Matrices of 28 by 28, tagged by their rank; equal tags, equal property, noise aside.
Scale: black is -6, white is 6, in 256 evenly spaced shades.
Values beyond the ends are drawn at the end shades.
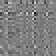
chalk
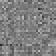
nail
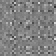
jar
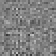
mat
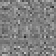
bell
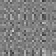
chalk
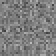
bell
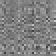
jar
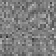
nail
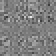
bell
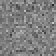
nail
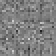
mat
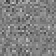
bell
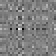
chalk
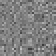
mat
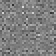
mat
